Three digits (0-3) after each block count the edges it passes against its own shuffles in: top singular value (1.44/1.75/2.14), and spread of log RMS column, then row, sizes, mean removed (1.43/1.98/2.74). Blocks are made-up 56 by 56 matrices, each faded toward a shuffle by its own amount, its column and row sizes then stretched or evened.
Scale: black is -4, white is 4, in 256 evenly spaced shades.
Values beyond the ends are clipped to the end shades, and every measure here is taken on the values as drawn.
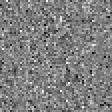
0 1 0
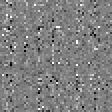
0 2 1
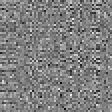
3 2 1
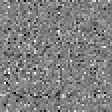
0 2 2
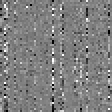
2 3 0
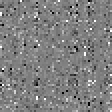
1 2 1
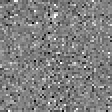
0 1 1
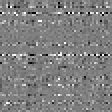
3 0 3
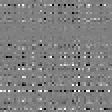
3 2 3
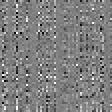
3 3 1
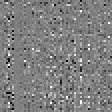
0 3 1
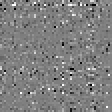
2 2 2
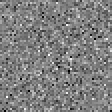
0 0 0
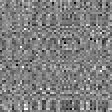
3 0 2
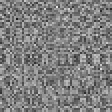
3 1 1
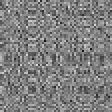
3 1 1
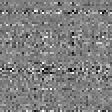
1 1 3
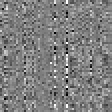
3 3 0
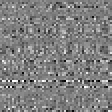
3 0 3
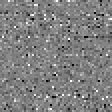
0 0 2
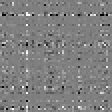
1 2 3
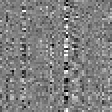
3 3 0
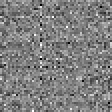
2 1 1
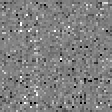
0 1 1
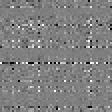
3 1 3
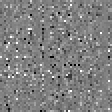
0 2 1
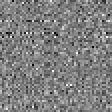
3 0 2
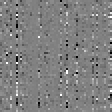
2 3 0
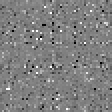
1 1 1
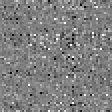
1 1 2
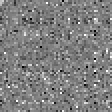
2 1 1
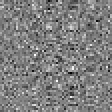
3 1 0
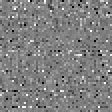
1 0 2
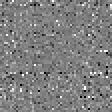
0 1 2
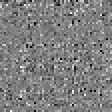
2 1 2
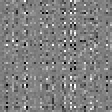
3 3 2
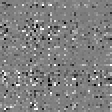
1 2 3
